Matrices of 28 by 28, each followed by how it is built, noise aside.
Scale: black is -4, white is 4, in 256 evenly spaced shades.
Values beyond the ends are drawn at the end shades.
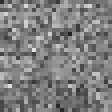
blocks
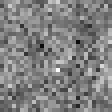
smooth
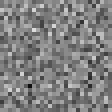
noise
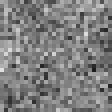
smooth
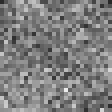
smooth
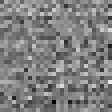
blocks
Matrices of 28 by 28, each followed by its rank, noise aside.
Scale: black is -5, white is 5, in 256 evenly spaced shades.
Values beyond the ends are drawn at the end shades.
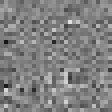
four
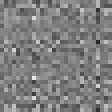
three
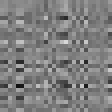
two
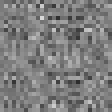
four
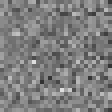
six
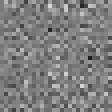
five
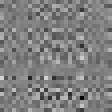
two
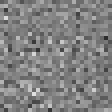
six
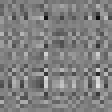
two
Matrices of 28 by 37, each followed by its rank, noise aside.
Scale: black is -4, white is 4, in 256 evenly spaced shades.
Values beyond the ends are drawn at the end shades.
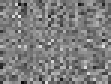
five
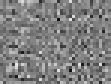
four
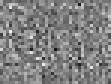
eight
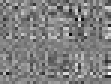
four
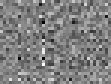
four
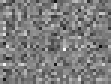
seven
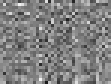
six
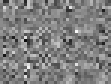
four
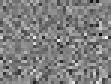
six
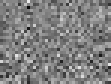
eight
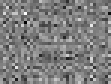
five
